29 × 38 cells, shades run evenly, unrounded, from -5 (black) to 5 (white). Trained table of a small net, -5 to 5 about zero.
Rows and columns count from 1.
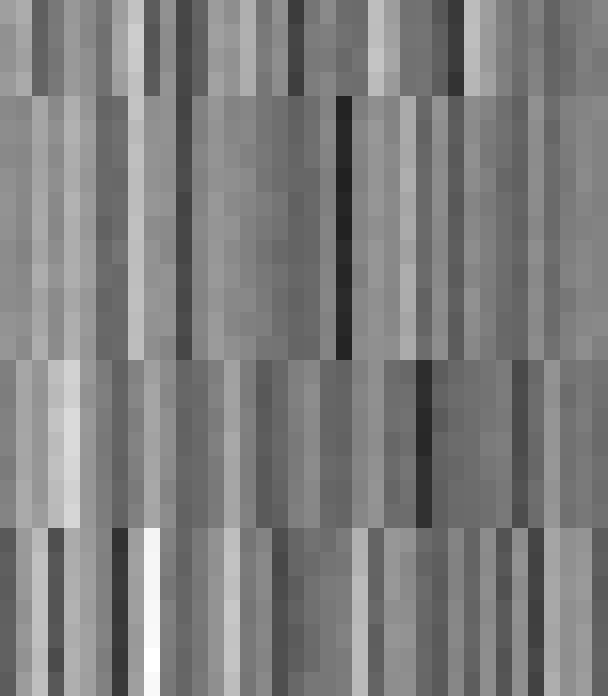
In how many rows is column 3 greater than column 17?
25
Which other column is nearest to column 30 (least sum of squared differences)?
16
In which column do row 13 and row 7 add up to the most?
9
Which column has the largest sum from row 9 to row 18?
5
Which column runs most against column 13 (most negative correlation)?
2
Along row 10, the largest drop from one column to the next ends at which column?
22
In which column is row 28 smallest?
8
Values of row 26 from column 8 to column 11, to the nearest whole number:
-3 1 5 0
